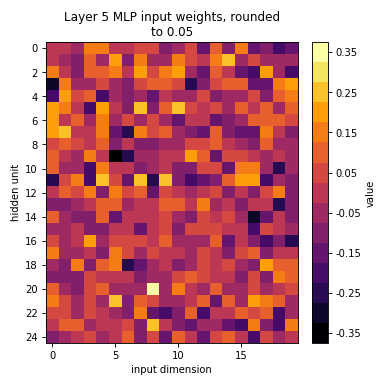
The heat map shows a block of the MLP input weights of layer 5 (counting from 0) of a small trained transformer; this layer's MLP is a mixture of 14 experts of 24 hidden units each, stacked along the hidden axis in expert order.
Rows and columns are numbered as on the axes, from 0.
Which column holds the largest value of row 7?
1
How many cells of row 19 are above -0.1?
14
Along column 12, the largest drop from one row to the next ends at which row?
22
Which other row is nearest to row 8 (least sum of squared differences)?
15
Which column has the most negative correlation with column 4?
3
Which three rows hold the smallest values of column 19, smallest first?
16, 2, 0
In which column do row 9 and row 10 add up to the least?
5
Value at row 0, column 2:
-0.05
